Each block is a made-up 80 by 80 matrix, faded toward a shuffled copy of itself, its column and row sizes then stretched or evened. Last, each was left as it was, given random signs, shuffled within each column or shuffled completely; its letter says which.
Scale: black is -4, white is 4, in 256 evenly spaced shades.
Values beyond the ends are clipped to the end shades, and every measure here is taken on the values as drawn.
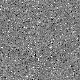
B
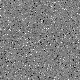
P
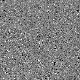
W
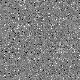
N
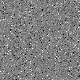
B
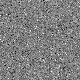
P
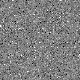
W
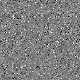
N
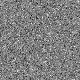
P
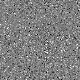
W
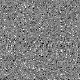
N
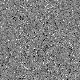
B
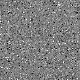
W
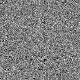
W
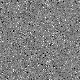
B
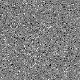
N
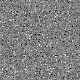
W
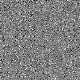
N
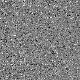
W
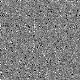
W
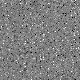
B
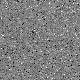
P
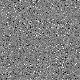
N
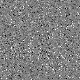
W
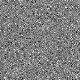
N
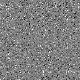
N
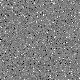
P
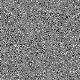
W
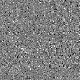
N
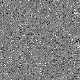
N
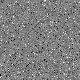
P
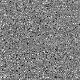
N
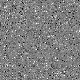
N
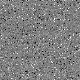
W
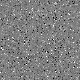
W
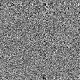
N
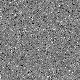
P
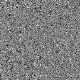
W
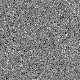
B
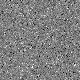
P
